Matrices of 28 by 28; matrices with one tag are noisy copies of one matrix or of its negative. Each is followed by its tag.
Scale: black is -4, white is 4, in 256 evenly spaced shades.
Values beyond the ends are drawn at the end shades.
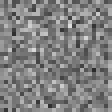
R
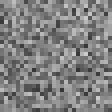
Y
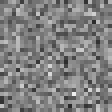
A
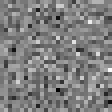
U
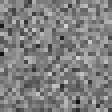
Y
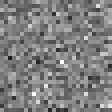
U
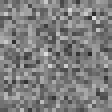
R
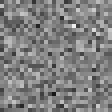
A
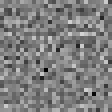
A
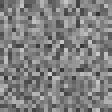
Y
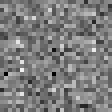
A
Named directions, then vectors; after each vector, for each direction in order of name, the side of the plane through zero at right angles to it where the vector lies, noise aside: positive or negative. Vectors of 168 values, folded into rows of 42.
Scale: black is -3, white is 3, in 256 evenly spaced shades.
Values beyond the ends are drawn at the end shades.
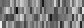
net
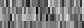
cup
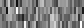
negative, negative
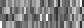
negative, positive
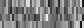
negative, positive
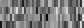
positive, negative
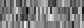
negative, negative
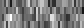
negative, negative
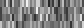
negative, positive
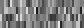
positive, positive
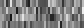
positive, positive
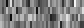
positive, positive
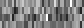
negative, positive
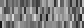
positive, negative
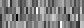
negative, negative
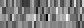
positive, negative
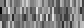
negative, positive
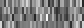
negative, positive
